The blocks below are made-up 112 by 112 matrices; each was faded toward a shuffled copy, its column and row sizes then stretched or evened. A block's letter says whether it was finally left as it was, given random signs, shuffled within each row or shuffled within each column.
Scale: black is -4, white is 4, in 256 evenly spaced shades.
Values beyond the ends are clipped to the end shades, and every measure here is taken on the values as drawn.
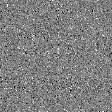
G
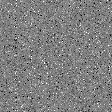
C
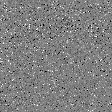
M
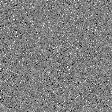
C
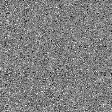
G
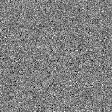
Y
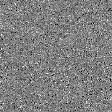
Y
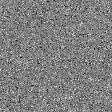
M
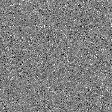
Y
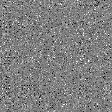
Y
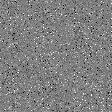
C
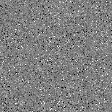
G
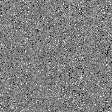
C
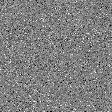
M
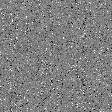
C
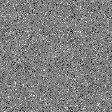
G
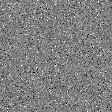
C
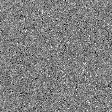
C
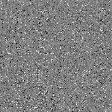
Y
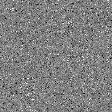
G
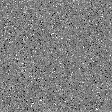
C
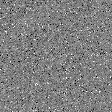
M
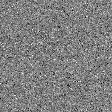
M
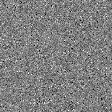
C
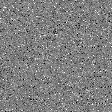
M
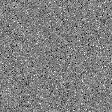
C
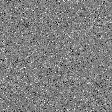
M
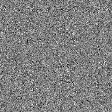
G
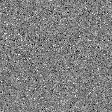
M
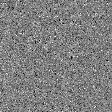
C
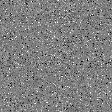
G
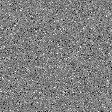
M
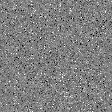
C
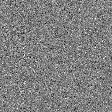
C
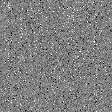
C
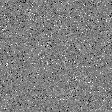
M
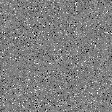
G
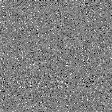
Y
